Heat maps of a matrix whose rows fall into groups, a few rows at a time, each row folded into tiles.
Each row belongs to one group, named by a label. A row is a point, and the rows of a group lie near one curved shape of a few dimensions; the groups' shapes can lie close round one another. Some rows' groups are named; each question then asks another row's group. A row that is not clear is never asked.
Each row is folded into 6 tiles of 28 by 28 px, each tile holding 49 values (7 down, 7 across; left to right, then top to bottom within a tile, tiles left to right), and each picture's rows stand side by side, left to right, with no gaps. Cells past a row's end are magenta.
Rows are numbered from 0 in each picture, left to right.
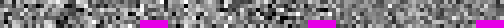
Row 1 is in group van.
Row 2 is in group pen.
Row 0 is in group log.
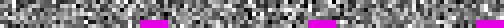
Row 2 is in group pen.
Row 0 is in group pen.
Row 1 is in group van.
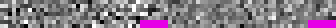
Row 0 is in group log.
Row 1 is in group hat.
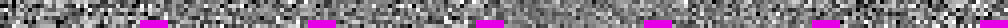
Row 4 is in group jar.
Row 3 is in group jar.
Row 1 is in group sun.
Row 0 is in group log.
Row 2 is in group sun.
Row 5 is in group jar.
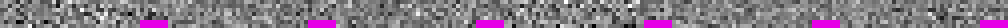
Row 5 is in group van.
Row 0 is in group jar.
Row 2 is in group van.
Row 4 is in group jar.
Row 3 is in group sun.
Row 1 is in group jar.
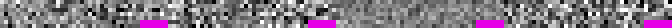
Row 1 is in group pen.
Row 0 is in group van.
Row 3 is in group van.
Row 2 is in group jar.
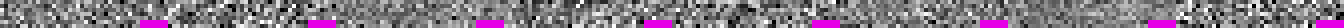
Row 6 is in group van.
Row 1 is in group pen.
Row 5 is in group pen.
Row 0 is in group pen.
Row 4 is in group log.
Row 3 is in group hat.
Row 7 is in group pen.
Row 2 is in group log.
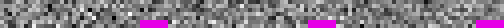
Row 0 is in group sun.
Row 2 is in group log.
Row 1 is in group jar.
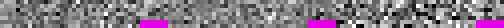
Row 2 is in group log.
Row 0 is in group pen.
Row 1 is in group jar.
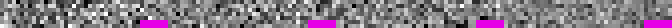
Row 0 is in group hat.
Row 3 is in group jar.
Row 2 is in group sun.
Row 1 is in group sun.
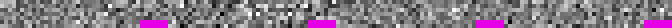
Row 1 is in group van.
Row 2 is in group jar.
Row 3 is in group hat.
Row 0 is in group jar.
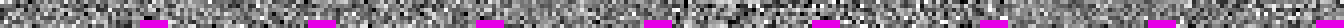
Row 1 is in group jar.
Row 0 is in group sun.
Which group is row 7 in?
van
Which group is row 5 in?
pen
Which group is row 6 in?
jar
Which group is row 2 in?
sun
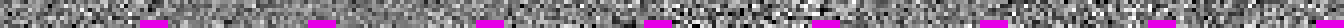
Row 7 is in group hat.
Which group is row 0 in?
sun
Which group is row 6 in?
van
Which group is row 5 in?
pen
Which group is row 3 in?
sun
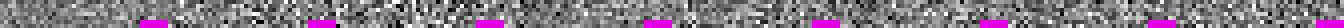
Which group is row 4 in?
pen
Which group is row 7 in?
pen
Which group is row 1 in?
pen
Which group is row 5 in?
van
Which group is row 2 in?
pen
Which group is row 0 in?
van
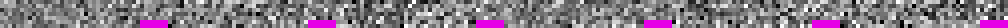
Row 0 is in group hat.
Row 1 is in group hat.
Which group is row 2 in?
hat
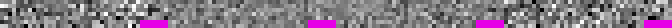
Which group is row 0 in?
log
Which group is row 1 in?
jar
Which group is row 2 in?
van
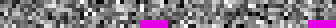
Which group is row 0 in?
van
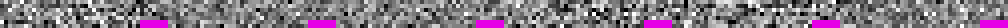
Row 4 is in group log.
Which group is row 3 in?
van
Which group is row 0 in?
jar
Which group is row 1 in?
sun
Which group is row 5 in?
hat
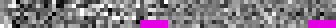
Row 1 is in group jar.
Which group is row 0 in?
van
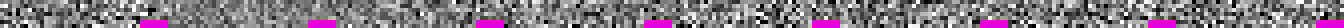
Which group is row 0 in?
log
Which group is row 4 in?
pen
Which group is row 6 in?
log
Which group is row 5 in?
hat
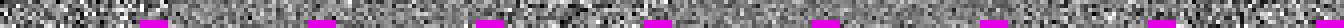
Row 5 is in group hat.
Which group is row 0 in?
van
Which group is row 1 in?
hat
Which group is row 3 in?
log
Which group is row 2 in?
pen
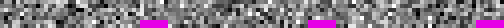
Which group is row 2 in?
van
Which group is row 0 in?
log
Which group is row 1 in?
van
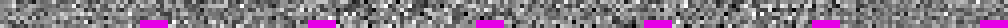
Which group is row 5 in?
jar
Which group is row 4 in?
van
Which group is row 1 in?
jar
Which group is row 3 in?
sun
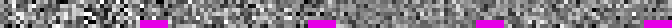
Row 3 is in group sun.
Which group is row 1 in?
jar
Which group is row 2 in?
hat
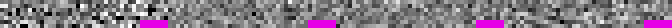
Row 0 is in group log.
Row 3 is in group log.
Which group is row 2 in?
hat
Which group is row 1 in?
hat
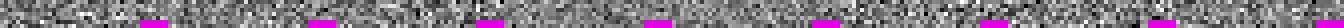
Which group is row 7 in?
jar
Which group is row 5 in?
jar
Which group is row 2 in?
van
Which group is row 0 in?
log
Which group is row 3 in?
van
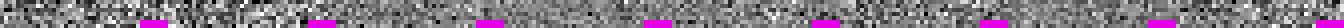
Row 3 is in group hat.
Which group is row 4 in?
jar
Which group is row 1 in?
hat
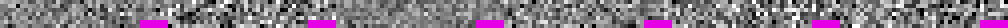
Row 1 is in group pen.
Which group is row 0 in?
van
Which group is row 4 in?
van
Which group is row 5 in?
van
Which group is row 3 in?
sun
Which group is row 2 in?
van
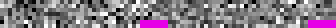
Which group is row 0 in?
jar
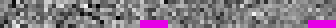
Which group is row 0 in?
log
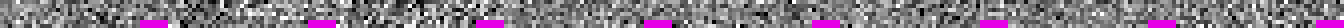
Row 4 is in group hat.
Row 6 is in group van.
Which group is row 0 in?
van
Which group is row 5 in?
van
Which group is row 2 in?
hat
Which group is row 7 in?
pen
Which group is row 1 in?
van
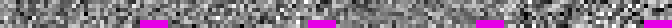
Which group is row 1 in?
sun
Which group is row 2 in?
jar
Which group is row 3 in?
pen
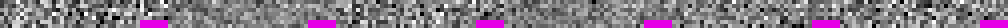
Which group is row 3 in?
log
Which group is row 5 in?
sun
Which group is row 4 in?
sun
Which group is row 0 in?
van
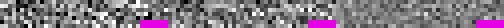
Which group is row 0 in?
jar
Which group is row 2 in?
van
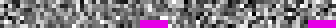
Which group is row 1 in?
hat
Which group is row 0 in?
pen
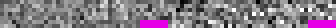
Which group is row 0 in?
hat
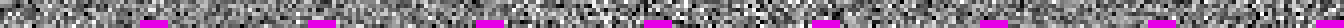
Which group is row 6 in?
log
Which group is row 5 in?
sun
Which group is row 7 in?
hat
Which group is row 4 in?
pen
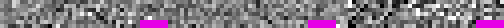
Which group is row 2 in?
van
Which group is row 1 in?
log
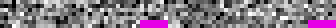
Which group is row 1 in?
van
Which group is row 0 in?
log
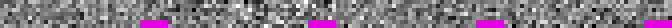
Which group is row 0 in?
hat
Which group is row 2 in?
van
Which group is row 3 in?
sun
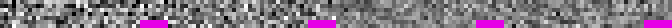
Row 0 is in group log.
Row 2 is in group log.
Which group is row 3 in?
log
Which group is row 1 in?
pen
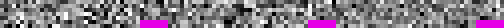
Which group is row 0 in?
pen
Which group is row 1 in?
log
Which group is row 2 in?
sun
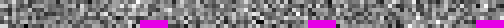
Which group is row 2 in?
pen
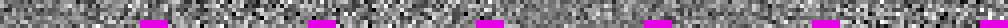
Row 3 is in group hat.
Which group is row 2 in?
sun
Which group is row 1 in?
sun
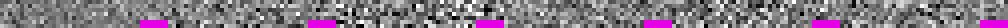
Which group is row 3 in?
jar
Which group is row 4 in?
sun
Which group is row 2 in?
log
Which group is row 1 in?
sun
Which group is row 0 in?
hat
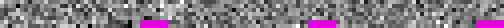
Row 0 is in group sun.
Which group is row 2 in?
pen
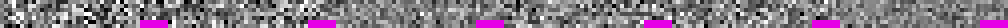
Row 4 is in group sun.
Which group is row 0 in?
pen
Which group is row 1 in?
jar
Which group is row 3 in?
log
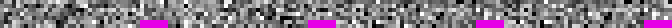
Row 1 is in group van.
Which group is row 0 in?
log
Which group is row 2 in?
jar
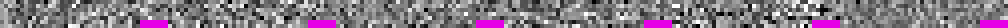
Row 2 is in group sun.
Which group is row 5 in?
pen
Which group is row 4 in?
log
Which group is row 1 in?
sun
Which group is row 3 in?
log
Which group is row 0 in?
hat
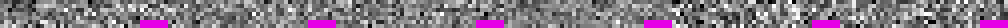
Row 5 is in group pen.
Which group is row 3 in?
jar
